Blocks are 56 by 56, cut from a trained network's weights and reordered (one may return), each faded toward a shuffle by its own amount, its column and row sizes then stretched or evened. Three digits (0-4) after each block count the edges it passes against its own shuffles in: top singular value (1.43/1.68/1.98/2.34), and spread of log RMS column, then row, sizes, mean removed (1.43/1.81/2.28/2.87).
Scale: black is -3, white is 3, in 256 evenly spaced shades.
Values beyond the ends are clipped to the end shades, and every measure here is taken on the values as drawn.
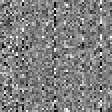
2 4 1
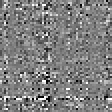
0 4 4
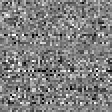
0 0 4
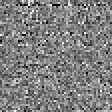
0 1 2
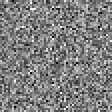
0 1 1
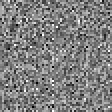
0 3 0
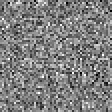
2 0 1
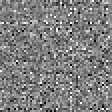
1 2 1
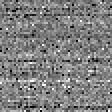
2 1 1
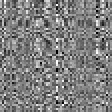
4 4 1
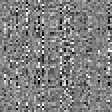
3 4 0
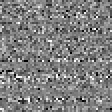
0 1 4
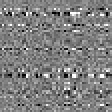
4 2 4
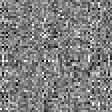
3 3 1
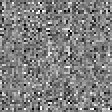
2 3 3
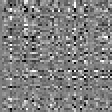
3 4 4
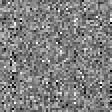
0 3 0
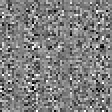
1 4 2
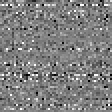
0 0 4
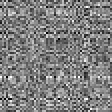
4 2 2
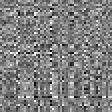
4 3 3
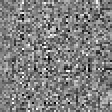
1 3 1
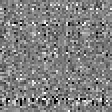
2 3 3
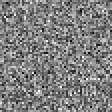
1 0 0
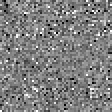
0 1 2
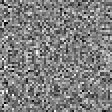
2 1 0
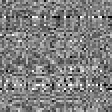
3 0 3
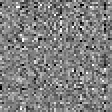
2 3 2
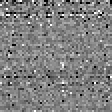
1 1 3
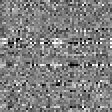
3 1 4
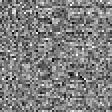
3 1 1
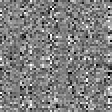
2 4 1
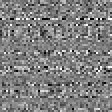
3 0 4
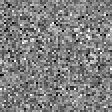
0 0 2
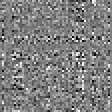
0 4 3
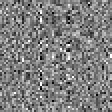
3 3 0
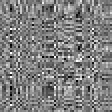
4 4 1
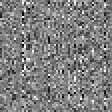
2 4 0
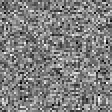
2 1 0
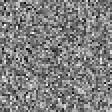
0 1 0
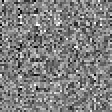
1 2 1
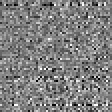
2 2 4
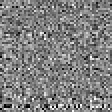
3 0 3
